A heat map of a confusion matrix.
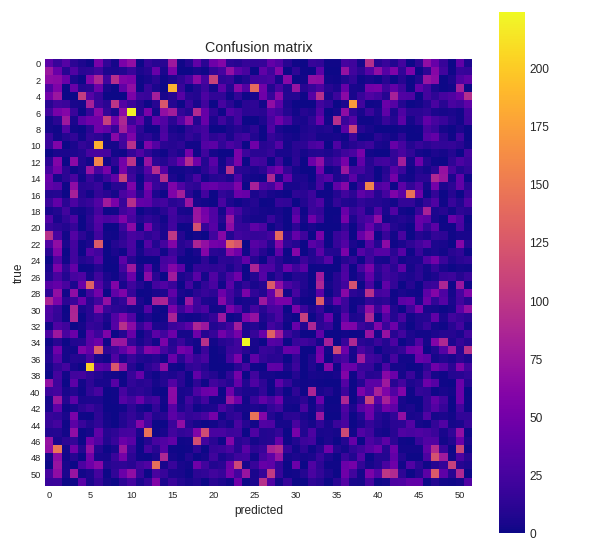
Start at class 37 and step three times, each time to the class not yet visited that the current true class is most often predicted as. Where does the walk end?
9
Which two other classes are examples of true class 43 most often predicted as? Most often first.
25, 33
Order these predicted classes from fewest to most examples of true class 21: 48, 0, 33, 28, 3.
48, 3, 33, 0, 28
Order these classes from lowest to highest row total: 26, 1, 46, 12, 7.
26, 46, 1, 7, 12
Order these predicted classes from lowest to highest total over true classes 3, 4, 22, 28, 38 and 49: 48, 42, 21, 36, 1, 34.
34, 48, 21, 42, 36, 1
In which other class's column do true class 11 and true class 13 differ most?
22
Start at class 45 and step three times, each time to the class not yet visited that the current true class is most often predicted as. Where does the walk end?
10
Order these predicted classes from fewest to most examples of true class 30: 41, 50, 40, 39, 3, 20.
20, 40, 50, 41, 39, 3
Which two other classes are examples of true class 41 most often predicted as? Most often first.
39, 36
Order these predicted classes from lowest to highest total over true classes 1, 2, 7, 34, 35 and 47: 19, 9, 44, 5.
44, 19, 5, 9
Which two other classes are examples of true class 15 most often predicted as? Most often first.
39, 25
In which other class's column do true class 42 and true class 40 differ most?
32
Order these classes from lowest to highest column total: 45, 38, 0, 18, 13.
45, 38, 13, 0, 18
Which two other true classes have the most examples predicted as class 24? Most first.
34, 50
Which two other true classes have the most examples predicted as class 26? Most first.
51, 29
